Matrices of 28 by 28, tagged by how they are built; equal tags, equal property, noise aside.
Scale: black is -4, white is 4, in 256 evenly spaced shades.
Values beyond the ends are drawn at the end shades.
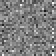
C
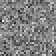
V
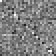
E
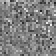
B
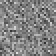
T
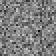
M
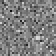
E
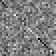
E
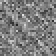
T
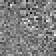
B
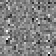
C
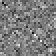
E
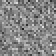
T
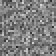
V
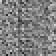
M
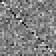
E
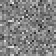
M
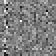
C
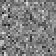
C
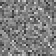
T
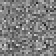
M
